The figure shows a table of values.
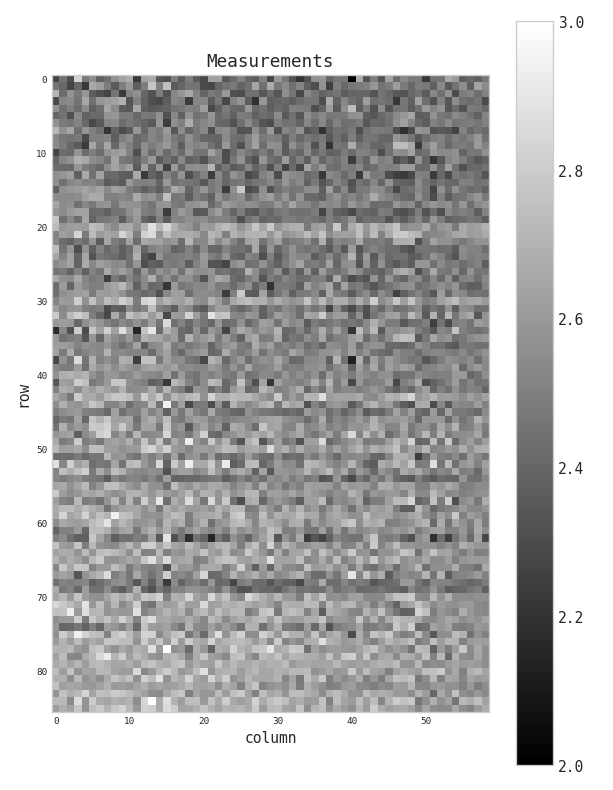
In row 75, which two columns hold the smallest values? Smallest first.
40, 51
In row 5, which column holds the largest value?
48
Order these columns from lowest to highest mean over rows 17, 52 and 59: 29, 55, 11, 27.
29, 55, 27, 11
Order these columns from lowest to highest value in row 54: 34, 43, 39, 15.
39, 34, 43, 15
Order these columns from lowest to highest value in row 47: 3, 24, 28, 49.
49, 3, 24, 28
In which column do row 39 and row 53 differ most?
4
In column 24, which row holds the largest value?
77
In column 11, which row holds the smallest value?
34
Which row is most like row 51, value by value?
26
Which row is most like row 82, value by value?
56
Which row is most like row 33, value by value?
16
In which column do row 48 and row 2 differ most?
7
